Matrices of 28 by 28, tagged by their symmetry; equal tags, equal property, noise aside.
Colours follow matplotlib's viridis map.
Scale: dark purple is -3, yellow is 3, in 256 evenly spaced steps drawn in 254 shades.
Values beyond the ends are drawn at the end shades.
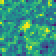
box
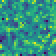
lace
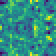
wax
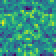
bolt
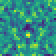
bolt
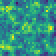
wax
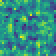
wax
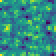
wax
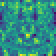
bolt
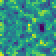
wax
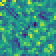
box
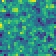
lace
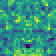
bolt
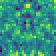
bolt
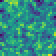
lace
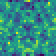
bolt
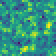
box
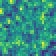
box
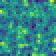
lace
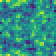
wax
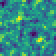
box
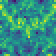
bolt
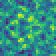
wax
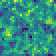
lace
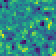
box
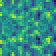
wax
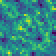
box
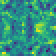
wax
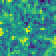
lace
